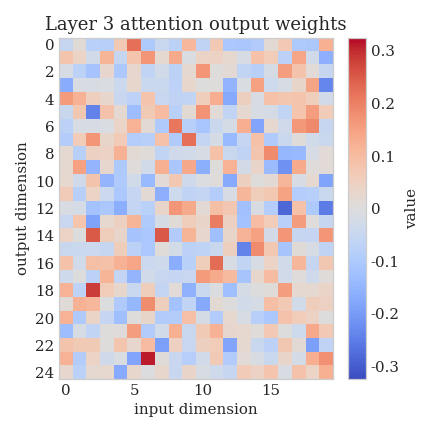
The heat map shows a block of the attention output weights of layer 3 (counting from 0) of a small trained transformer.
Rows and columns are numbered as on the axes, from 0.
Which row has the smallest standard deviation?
24
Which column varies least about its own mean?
3
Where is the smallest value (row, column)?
12, 16
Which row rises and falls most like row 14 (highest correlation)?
7
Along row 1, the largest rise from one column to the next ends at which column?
17
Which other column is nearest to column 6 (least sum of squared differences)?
0
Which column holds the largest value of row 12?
8
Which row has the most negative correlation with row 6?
14
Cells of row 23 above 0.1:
4
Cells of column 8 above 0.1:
4
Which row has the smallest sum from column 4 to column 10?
11
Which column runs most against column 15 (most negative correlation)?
9
